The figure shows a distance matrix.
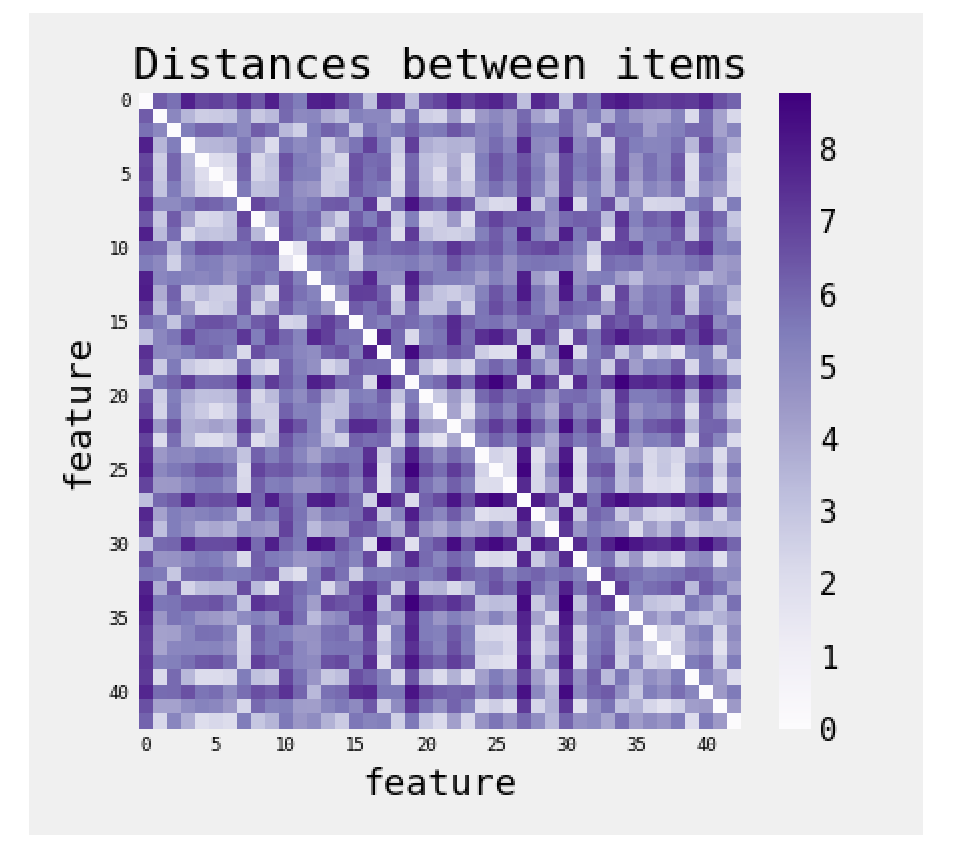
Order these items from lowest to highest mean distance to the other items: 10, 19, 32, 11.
11, 32, 10, 19
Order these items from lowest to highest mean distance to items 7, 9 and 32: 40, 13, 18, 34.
18, 13, 34, 40
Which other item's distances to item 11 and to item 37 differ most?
10
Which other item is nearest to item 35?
29
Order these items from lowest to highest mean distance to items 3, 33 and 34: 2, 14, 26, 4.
4, 26, 14, 2
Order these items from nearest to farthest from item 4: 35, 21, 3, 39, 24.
39, 21, 3, 35, 24
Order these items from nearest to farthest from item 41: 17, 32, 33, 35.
17, 35, 32, 33
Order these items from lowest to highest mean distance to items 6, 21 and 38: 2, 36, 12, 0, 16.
36, 12, 2, 16, 0
